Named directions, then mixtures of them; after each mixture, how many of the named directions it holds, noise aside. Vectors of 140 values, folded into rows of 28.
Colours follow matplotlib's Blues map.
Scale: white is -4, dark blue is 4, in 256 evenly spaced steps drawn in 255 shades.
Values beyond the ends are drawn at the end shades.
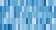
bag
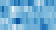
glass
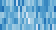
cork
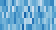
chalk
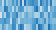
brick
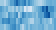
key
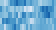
one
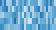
three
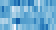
one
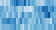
one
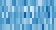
two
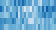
two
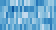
four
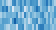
four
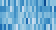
two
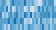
two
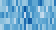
three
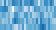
four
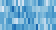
two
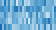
three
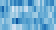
one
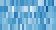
four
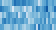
four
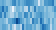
two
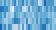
four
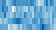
two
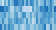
four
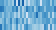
two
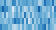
four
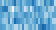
four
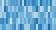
one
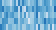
one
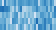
four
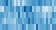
two
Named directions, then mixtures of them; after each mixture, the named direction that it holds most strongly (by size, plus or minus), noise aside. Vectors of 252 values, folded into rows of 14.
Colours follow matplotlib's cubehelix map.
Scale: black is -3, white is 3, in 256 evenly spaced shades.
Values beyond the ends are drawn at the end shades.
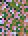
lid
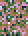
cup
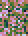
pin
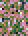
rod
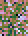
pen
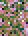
rod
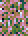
rod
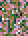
rod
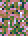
rod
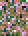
cup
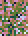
pen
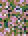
pin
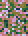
pin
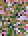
pen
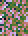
lid
